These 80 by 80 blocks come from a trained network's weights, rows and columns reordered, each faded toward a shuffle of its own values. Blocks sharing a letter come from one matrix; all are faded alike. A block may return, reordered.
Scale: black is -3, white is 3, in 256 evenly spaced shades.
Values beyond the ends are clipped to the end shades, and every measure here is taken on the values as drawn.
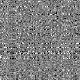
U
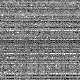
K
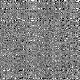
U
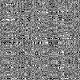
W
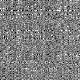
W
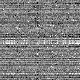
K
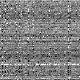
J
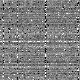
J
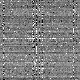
J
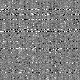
U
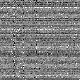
K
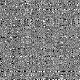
U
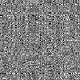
W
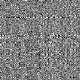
W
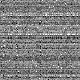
K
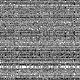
K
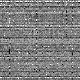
K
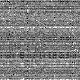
K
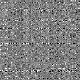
U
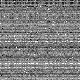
K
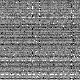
K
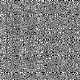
U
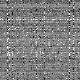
J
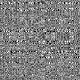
W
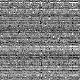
K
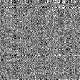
W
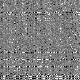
U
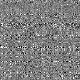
U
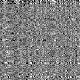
W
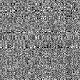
W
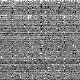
J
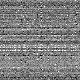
K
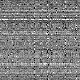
J
